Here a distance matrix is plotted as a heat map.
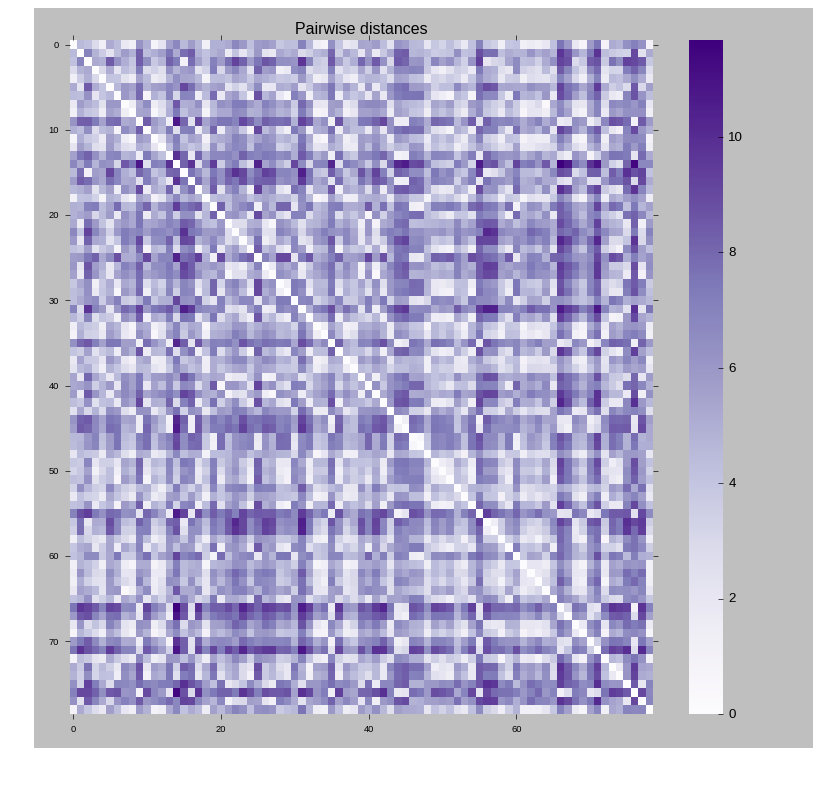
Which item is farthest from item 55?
14
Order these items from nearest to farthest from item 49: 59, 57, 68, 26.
59, 26, 68, 57
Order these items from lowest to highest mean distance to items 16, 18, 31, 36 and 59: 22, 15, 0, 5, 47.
0, 5, 22, 47, 15
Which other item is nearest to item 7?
64
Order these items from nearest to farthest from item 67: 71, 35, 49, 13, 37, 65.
13, 35, 71, 37, 65, 49
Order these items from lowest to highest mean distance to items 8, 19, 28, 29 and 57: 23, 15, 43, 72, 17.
72, 43, 17, 15, 23
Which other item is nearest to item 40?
20
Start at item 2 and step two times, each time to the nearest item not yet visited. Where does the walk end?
56
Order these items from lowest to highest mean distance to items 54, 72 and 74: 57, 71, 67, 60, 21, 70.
21, 57, 60, 70, 67, 71
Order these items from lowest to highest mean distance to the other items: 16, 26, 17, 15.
17, 26, 16, 15
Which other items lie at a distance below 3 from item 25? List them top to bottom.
19, 30, 46, 47, 60
